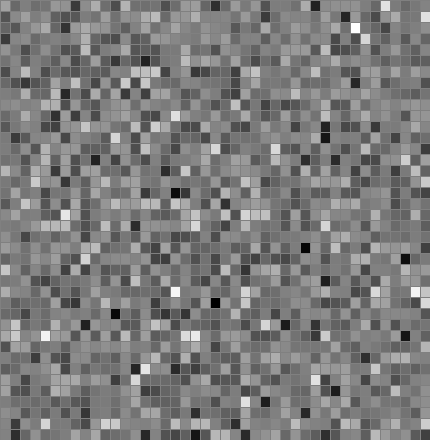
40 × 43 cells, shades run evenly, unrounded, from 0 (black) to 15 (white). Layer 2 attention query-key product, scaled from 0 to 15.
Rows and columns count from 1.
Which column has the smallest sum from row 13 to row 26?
18
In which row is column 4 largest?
17
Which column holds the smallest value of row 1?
32
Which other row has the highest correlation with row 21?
31
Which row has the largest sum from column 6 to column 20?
19
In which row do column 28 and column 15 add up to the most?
14
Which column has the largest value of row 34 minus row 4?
15
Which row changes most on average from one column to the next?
16
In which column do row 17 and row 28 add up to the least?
7
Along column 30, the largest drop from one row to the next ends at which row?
10
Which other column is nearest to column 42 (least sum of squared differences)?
26
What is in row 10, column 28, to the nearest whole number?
6
